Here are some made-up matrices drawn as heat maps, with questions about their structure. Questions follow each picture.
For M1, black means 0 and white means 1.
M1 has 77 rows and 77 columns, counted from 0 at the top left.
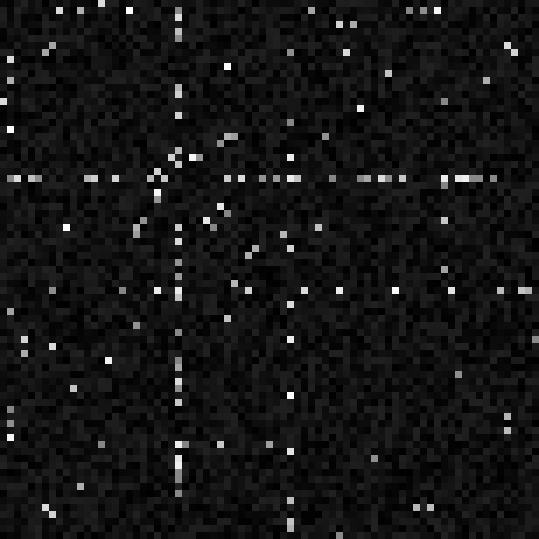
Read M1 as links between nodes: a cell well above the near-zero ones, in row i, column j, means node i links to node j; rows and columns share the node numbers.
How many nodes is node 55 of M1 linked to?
2
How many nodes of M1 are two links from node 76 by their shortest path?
2
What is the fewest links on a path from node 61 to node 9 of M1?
7
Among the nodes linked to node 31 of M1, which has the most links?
node 63
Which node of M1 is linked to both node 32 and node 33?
node 19
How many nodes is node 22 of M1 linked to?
4
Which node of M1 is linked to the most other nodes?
node 25
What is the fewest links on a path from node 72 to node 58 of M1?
6
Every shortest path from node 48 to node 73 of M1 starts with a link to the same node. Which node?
node 41
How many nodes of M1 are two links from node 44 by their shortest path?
7
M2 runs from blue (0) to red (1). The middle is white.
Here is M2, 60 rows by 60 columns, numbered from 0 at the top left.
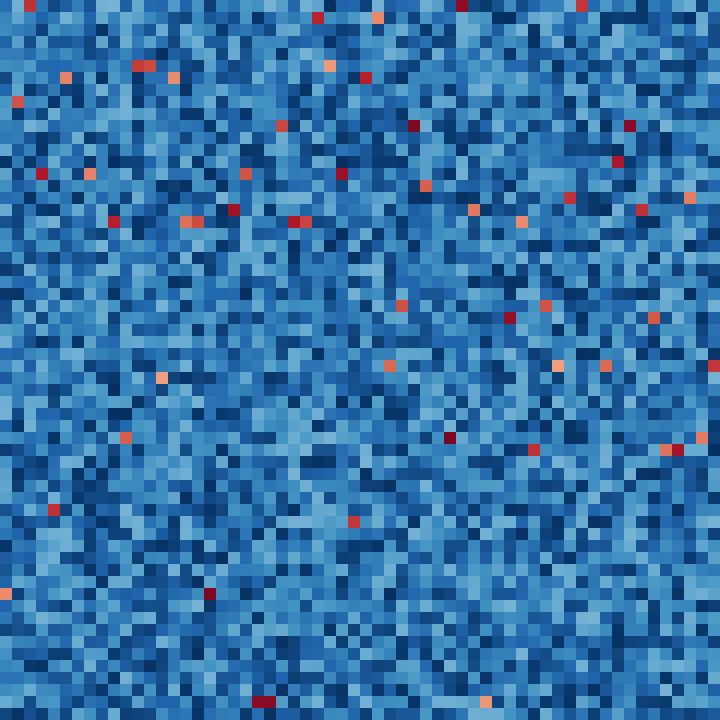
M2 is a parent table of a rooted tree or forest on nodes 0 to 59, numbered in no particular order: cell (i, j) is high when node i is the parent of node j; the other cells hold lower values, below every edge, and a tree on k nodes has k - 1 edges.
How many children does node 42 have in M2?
1
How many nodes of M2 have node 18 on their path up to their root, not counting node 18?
12
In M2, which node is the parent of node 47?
16
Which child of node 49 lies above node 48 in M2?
0
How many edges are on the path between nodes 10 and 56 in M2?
3
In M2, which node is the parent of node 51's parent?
31
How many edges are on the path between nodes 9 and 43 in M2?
2
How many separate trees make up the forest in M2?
6
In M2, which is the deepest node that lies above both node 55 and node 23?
36
